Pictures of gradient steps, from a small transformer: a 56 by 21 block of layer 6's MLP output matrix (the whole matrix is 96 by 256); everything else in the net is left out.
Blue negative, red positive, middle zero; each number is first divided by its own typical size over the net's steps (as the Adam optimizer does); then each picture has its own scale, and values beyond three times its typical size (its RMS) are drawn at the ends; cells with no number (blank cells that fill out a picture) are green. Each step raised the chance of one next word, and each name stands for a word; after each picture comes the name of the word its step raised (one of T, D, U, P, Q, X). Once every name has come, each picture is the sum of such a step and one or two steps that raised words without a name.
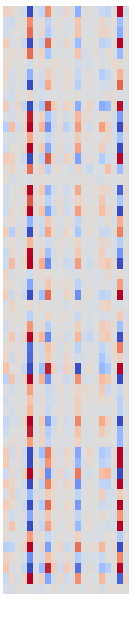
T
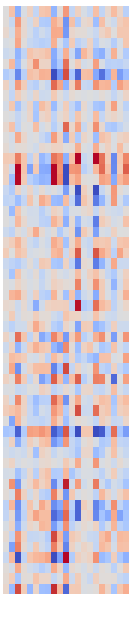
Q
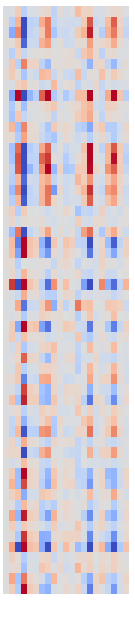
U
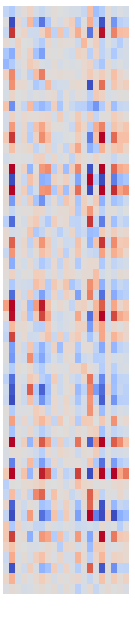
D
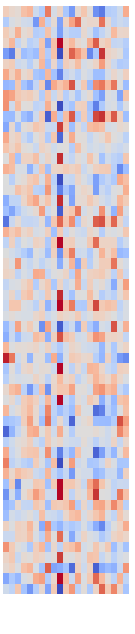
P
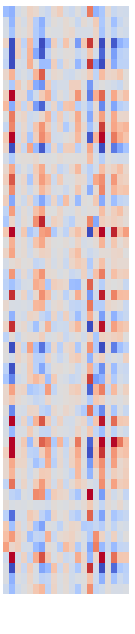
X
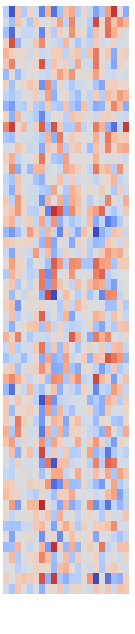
T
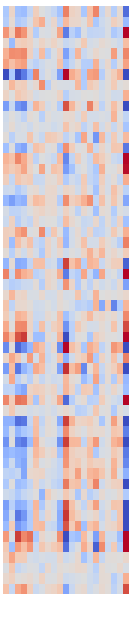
Q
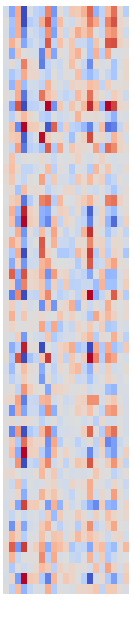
X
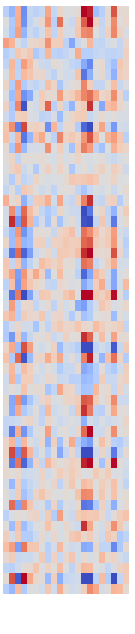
X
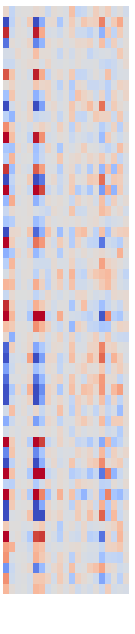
D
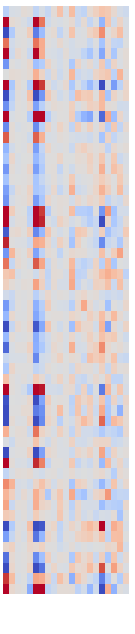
P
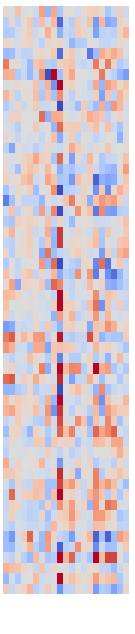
Q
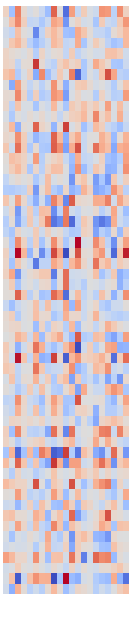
Q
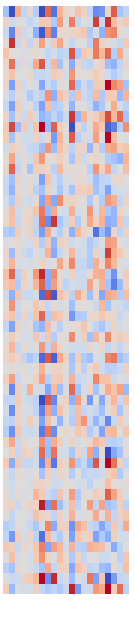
P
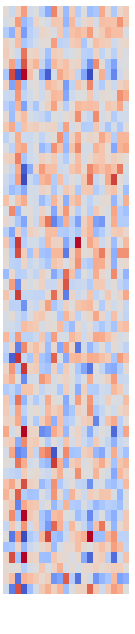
Q
